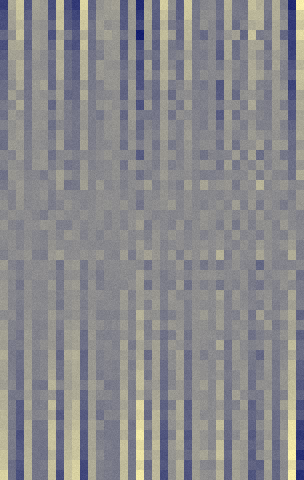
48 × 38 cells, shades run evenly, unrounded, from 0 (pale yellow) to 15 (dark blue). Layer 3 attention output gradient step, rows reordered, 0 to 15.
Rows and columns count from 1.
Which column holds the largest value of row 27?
33
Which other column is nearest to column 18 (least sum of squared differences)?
37
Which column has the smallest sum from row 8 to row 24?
38
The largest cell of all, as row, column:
4, 18
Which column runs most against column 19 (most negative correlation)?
23
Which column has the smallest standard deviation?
27
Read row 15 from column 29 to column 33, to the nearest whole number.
6 9 7 7 6
